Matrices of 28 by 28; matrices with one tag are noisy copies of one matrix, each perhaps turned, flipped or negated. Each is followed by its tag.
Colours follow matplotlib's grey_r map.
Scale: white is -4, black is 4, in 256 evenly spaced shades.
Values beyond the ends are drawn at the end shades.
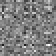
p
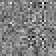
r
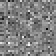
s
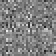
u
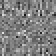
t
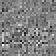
r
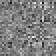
r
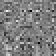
p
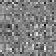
p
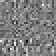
t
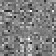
p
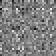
s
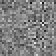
r
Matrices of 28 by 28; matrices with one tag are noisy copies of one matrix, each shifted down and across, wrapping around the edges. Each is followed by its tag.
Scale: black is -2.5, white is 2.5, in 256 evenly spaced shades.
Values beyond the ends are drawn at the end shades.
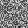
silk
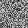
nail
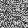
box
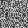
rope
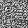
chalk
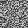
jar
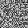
nail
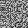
chalk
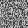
rope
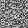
jar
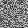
box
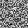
silk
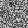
nail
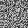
chalk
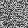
box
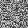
box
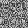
rope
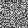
chalk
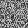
rope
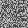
nail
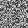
silk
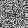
chalk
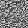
jar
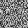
rope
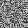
box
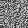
chalk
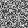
silk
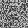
nail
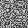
chalk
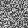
silk
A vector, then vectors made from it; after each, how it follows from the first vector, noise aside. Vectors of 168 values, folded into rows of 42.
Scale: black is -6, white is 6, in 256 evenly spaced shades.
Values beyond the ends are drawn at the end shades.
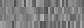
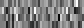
wrapped around, scaled up.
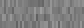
reversed, shrunk.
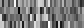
reversed, negated, scaled up.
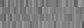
wrapped around, shrunk.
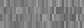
wrapped around, shrunk.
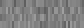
shrunk.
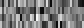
reversed, negated, scaled up.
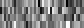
wrapped around, scaled up.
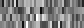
reversed, negated, scaled up.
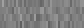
reversed, shrunk.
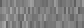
wrapped around, negated, shrunk.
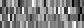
wrapped around, scaled up.
